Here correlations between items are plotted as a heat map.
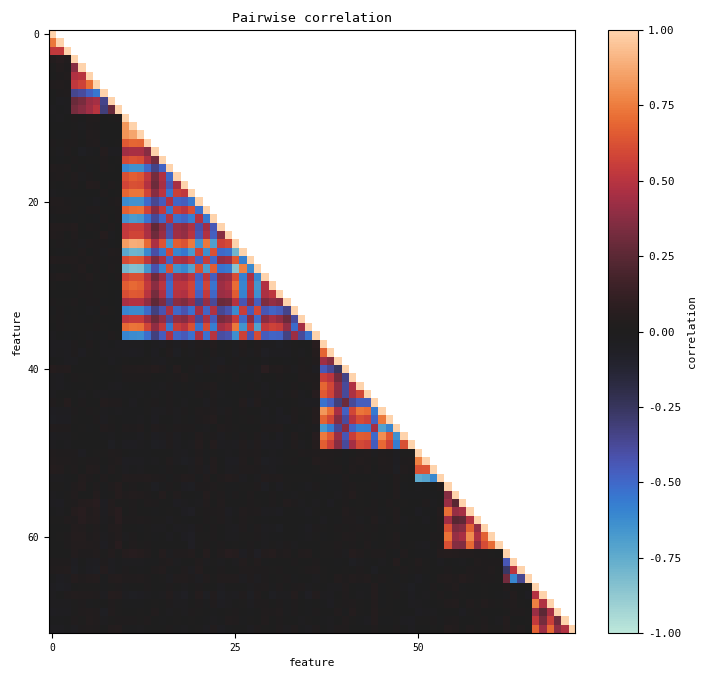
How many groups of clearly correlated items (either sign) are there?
8
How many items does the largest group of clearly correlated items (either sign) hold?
27
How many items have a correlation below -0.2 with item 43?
3
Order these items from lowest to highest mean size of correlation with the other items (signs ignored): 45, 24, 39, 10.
39, 45, 24, 10
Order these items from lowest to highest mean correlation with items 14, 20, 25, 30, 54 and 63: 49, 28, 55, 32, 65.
28, 65, 49, 55, 32
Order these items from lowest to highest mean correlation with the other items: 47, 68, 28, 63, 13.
28, 47, 63, 68, 13
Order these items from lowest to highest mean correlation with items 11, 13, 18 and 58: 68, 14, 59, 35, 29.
68, 59, 14, 29, 35
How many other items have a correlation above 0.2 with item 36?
6
